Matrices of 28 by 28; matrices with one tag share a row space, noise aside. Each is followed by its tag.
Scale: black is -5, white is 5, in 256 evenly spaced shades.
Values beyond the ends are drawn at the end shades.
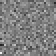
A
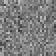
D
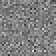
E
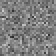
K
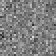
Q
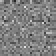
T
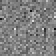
A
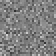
D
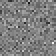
E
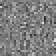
A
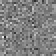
Q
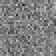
E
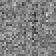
Q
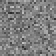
E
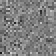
D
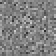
A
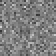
A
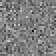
D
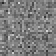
K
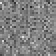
T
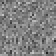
Q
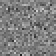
E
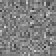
T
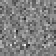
A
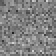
K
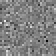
D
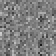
D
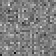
E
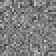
T
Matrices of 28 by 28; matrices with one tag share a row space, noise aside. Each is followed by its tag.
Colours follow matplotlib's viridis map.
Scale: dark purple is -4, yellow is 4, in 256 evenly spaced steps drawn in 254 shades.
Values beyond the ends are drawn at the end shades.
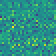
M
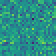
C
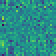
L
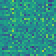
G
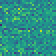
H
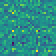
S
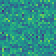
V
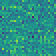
V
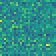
H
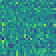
L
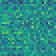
G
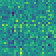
G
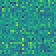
V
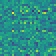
S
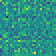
H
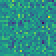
G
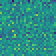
M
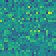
S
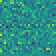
H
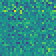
G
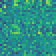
H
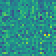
C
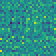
M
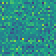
V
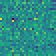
M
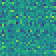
L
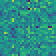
S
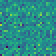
H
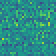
V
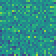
M
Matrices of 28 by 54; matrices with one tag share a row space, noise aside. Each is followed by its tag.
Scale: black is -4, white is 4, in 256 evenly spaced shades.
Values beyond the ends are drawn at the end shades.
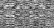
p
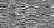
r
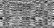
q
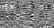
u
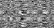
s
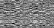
p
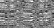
u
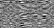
s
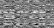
p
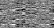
r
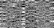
r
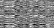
p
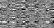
r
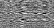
s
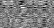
s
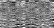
r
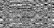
q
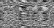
s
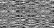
r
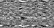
s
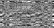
q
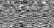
s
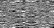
r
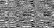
u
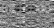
r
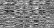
p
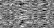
s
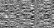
u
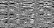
u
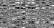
r
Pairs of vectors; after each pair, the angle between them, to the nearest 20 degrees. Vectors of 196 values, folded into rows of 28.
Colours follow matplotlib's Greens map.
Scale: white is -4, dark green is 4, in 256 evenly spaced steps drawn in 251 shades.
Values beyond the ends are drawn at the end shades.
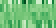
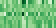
40 degrees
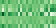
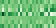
20 degrees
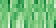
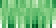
100 degrees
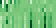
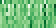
60 degrees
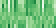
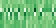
80 degrees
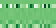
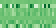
20 degrees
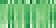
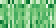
140 degrees
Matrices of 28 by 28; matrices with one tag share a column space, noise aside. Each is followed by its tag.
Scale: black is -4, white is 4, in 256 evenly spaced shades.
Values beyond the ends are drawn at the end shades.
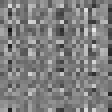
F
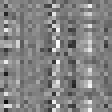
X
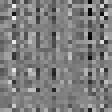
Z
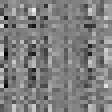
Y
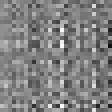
X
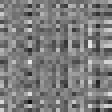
X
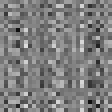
X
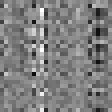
F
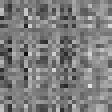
Y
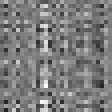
X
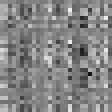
Y
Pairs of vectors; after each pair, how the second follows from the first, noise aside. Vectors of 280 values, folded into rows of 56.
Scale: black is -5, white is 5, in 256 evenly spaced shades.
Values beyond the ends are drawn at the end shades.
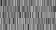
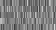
reversed, negated.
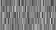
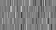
wrapped around, partly zeroed.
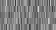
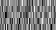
wrapped around, negated, scaled up.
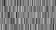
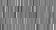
negated, partly zeroed.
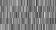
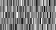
wrapped around, negated, scaled up.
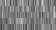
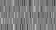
reversed, partly zeroed.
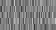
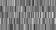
sign-scrambled.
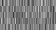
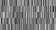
sign-scrambled.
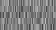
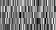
wrapped around, negated, scaled up.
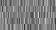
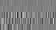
reversed, negated, partly zeroed.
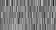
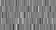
wrapped around, partly zeroed.
